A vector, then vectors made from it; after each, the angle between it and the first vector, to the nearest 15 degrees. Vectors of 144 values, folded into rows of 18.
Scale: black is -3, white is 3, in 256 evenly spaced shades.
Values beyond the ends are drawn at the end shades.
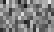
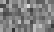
120 degrees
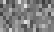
150 degrees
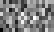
60 degrees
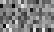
120 degrees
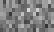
45 degrees
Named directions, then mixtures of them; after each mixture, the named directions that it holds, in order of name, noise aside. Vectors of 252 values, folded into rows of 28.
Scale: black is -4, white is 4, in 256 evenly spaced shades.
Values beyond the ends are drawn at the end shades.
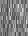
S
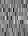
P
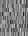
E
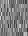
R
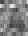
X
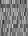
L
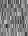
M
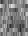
X.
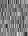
M, R.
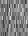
L, S.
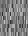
E, M, S.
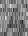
P, R, X.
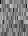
L, P, X.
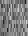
L, S.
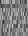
L.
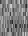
E, L, X.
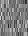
R.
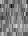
L, X.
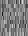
E, M.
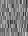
E, R.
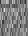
L.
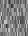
M, R.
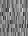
E, S.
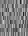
E.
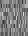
E, L.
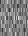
L, P, S.
